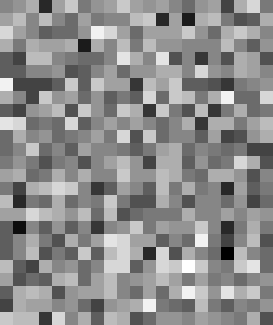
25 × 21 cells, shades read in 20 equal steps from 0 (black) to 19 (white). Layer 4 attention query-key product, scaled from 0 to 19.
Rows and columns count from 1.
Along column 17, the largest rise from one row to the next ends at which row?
10
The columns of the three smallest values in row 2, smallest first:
15, 13, 19
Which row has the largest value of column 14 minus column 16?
7
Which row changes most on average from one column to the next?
20
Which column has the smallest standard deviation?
17
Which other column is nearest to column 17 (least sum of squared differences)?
21
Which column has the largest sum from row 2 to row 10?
1
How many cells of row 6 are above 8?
16
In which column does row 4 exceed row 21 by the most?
3
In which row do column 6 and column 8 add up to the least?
18
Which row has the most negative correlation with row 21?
2
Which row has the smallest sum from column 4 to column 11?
12
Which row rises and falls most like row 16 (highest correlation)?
22
